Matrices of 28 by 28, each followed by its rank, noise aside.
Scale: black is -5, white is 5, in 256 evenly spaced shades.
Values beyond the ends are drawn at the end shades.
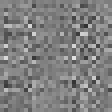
three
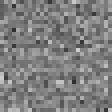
eight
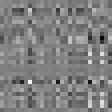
two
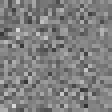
eight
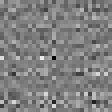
three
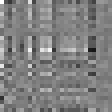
two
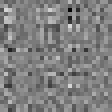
three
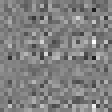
three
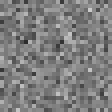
six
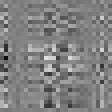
two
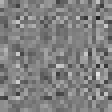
three
